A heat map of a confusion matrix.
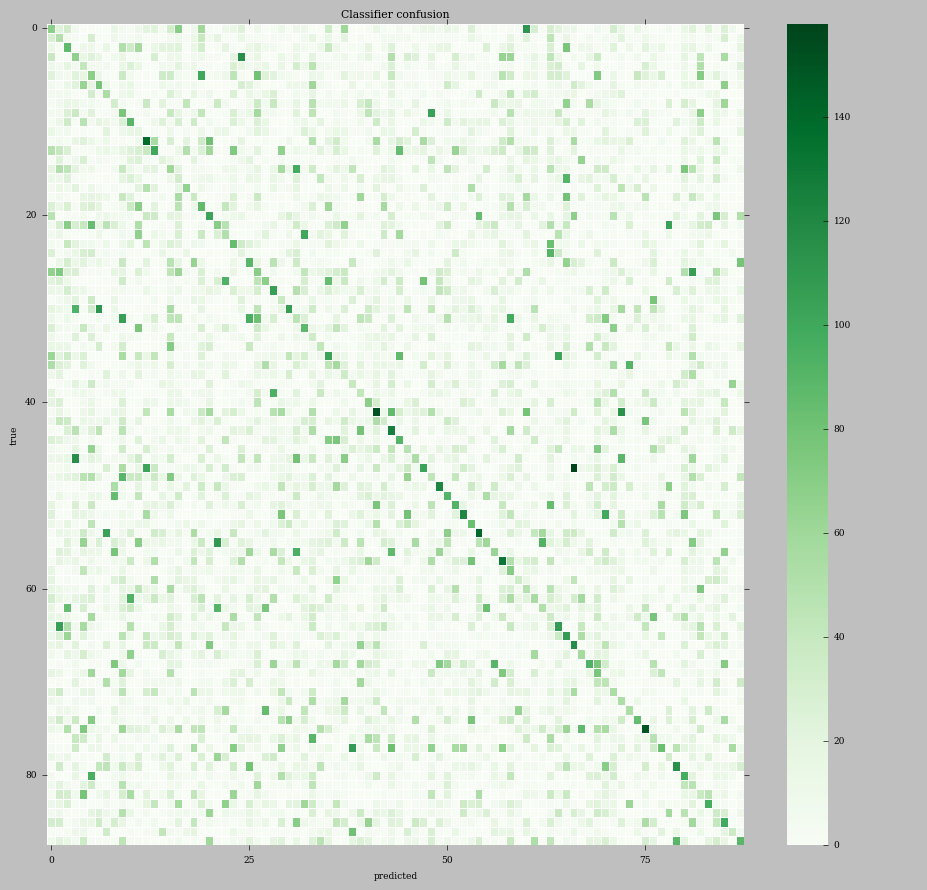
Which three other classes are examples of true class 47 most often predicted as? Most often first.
66, 12, 9
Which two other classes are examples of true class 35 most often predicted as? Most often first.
64, 44
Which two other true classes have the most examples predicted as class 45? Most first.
52, 48
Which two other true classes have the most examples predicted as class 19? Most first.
5, 0
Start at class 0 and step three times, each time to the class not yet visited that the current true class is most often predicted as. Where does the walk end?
4
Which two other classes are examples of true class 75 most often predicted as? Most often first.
67, 4
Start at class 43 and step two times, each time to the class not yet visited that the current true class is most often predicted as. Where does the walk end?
28
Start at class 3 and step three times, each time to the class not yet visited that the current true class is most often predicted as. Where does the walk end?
76
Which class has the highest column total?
9
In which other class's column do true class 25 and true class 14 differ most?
87
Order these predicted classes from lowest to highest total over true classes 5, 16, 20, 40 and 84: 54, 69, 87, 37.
37, 87, 54, 69
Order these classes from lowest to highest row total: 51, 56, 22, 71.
22, 71, 51, 56
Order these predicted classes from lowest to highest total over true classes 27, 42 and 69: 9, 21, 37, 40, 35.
40, 21, 37, 35, 9
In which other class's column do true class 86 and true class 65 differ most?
38
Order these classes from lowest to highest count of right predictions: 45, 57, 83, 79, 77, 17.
45, 17, 77, 83, 79, 57
